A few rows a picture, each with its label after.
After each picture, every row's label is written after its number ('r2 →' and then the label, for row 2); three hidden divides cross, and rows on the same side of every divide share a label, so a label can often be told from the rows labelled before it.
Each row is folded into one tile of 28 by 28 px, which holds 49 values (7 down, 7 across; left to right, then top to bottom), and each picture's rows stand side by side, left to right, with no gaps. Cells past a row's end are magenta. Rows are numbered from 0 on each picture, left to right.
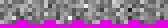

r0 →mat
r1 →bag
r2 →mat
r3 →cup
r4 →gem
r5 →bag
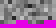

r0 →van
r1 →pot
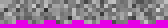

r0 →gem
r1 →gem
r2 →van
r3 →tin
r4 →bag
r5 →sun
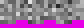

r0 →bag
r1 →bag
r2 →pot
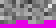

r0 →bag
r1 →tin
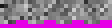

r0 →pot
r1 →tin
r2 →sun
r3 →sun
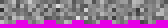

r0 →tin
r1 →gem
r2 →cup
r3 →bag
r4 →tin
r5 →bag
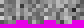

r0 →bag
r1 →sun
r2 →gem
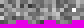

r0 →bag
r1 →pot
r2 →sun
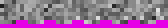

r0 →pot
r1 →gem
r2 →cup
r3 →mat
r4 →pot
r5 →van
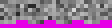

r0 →tin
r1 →pot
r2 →sun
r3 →tin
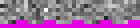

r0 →pot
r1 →sun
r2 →tin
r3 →pot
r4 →cup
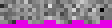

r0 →pot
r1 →tin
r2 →sun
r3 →gem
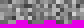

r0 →van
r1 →bag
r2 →bag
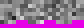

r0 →van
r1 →cup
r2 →tin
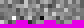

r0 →mat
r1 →van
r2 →cup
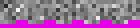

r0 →sun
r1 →mat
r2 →tin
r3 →mat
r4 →cup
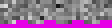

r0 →cup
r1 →van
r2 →pot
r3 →bag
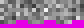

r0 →bag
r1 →sun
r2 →cup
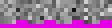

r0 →gem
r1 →van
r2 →gem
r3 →bag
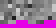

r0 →van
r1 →pot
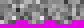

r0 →mat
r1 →mat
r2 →van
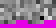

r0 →bag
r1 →van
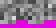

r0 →mat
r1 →tin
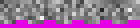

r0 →sun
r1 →mat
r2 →bag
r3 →gem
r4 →sun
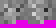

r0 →gem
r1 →gem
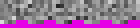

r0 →mat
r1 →pot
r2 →pot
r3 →tin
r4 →pot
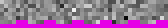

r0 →gem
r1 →pot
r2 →sun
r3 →cup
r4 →van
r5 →cup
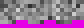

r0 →sun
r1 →pot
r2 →bag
